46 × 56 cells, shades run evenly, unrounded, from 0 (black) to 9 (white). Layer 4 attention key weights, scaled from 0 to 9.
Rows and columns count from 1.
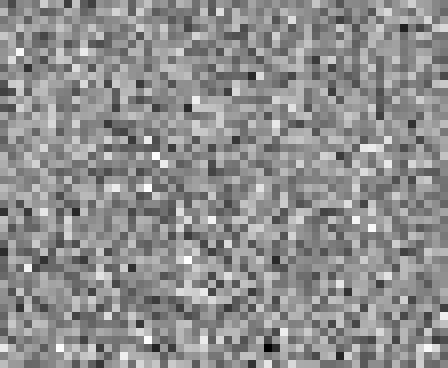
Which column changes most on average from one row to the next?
42
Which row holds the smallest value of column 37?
10
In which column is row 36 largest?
43
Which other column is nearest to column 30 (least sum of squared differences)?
3
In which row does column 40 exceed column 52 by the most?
38
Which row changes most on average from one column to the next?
44
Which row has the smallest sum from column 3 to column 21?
22
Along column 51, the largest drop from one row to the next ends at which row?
4
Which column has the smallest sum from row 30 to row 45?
35
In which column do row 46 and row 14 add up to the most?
37
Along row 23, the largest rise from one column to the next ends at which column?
53
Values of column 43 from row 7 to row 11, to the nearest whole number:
5 4 4 4 5
